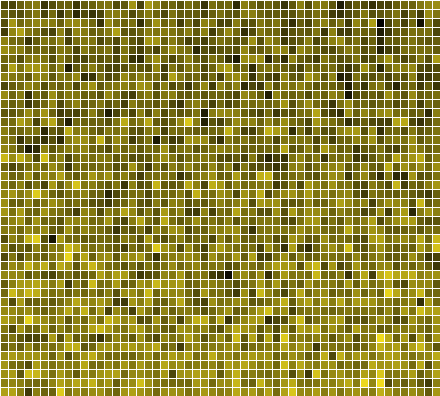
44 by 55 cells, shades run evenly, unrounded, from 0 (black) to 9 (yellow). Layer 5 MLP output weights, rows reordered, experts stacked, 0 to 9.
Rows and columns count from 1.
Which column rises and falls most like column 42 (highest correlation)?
8
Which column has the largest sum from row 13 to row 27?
1
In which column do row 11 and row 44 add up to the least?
4
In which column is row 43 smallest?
54
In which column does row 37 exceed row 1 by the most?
30
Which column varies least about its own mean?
22
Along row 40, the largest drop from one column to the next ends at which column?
42
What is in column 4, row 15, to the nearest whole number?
5
